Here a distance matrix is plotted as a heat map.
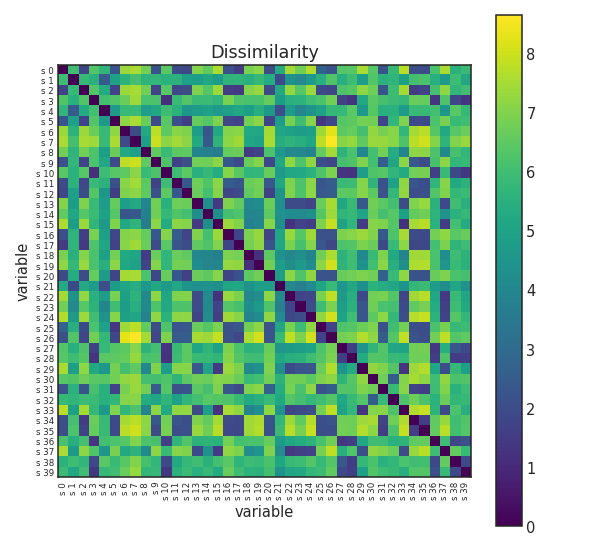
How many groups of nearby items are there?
7
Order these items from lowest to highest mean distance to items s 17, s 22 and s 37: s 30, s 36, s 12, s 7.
s 12, s 36, s 7, s 30
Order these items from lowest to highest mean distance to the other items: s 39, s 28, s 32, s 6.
s 39, s 28, s 32, s 6
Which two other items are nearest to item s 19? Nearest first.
s 18, s 8
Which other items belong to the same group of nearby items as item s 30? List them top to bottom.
s 32
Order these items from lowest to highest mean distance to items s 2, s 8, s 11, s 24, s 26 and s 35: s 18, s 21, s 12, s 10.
s 12, s 21, s 18, s 10
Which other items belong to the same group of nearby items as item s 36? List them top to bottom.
s 3, s 10, s 27, s 28, s 38, s 39
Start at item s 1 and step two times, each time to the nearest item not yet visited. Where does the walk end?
s 4
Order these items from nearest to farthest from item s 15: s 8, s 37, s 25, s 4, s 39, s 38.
s 37, s 8, s 4, s 39, s 38, s 25
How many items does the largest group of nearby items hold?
14
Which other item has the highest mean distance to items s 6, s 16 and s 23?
s 30
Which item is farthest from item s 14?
s 26
